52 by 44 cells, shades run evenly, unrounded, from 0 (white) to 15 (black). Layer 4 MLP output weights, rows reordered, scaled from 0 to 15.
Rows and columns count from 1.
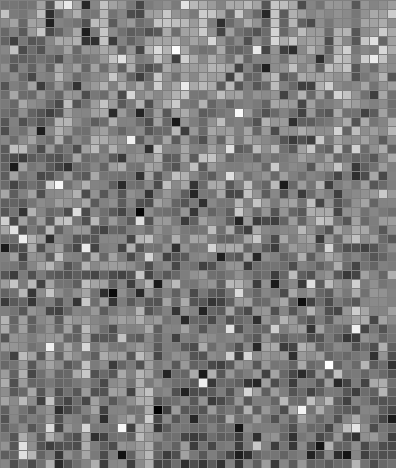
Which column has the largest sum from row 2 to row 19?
6
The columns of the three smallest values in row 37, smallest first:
40, 26, 31
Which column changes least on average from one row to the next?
44
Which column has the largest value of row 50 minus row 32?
35
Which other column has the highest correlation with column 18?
43
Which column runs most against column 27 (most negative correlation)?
16
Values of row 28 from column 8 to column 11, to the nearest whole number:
9 11 1 11
